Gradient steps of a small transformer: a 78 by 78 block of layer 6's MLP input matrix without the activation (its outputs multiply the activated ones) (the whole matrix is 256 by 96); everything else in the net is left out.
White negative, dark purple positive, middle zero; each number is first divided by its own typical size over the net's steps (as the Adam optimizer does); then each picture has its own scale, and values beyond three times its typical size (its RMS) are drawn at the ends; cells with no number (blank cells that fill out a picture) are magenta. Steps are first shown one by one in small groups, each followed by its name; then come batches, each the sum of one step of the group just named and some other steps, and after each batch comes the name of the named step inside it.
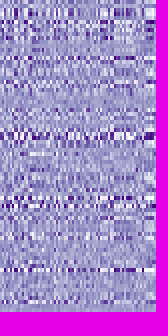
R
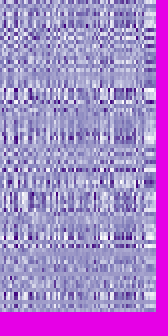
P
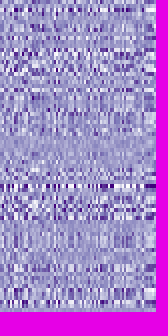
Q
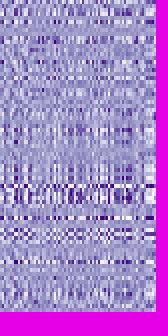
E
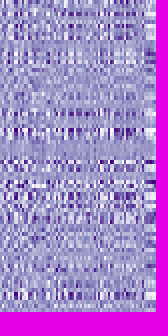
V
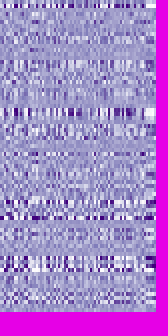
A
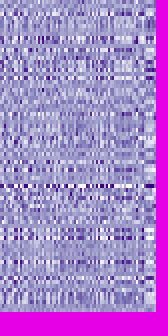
E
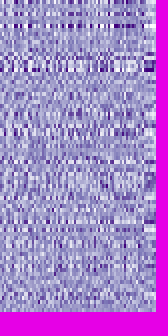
V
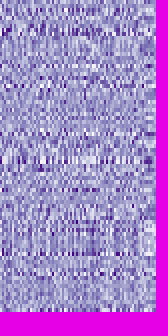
R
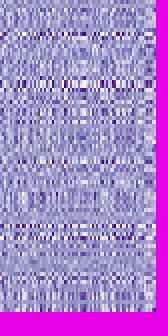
P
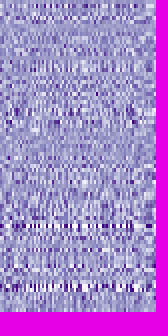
A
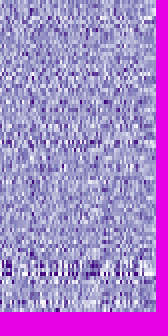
R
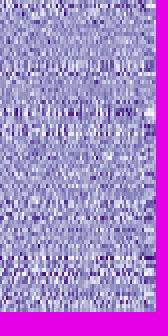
A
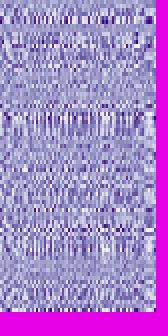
E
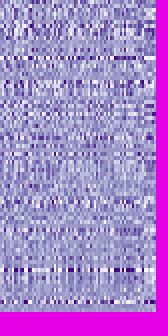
R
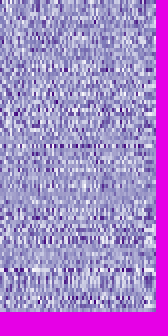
A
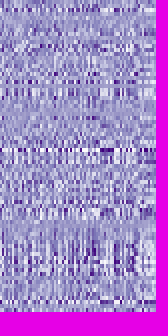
Q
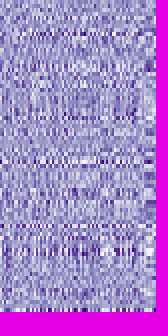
A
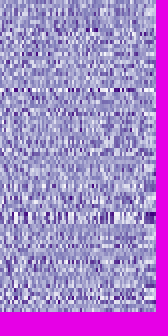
Q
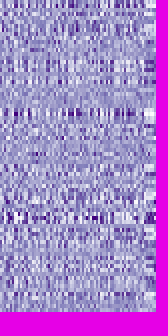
A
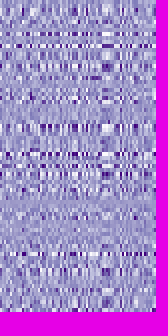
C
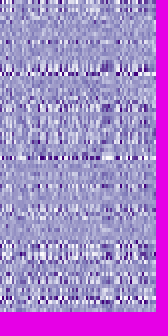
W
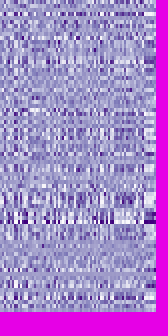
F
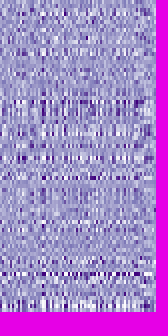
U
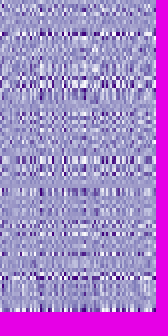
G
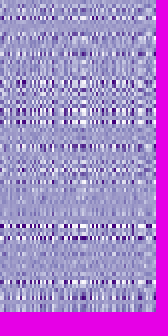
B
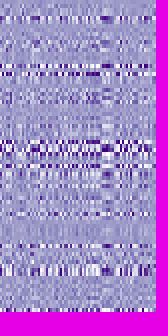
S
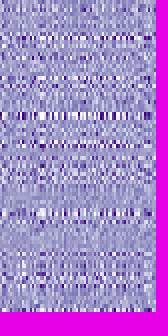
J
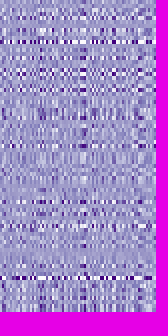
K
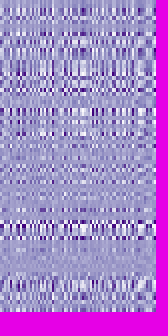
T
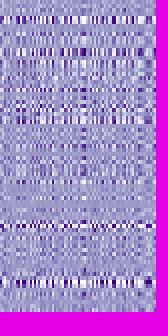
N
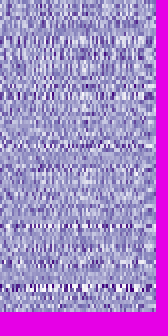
T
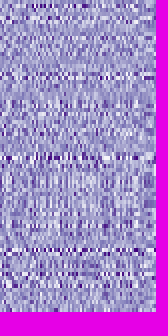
J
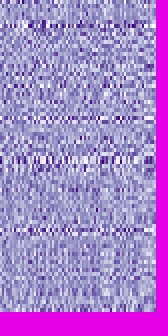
G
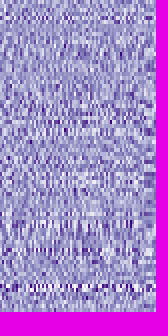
U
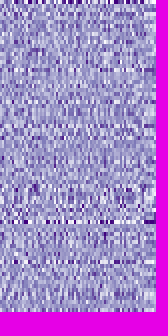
F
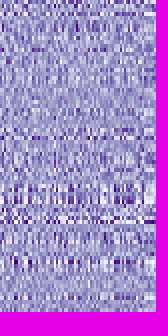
F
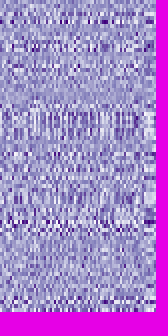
F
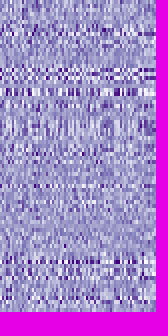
W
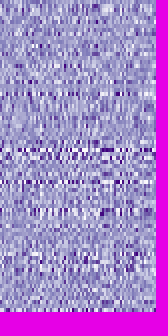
C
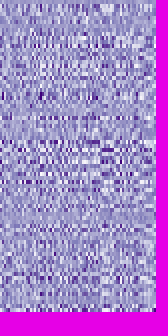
G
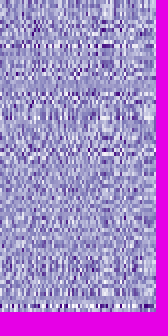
U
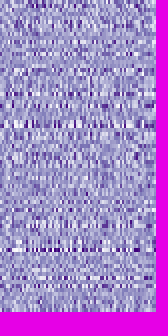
K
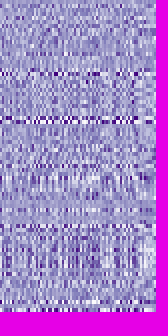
B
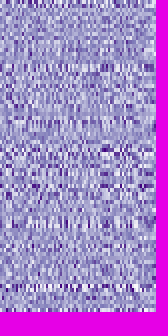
S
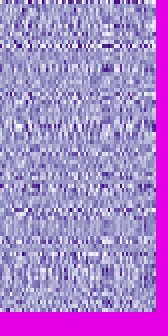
C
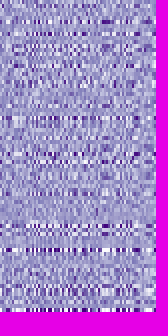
G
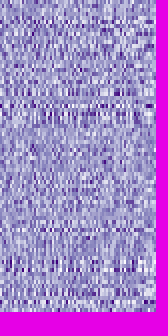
U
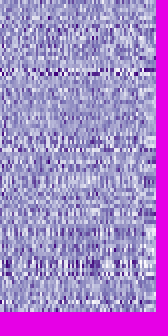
F
